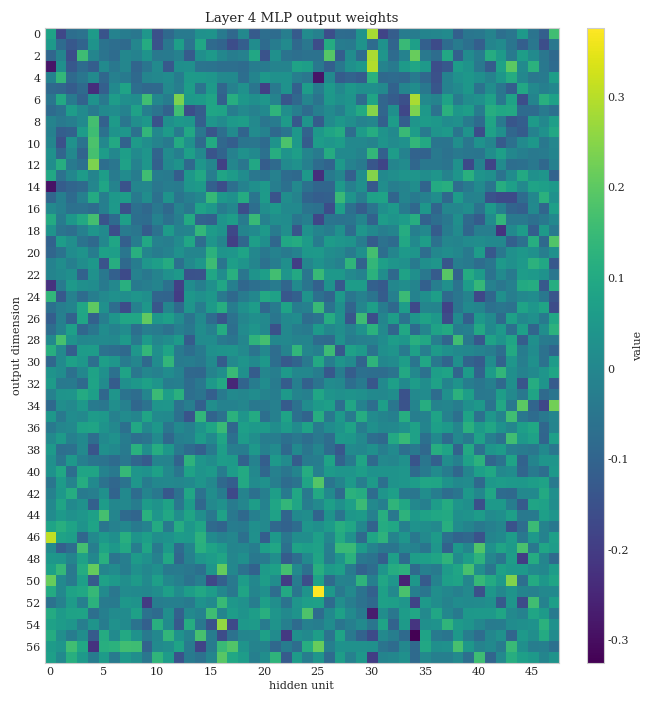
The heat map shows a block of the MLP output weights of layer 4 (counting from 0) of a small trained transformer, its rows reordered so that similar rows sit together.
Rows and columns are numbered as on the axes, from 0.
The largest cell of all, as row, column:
51, 25
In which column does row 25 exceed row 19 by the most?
4
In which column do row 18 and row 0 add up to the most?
30
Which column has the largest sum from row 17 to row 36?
33
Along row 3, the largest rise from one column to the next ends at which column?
1
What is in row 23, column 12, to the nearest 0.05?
-0.2
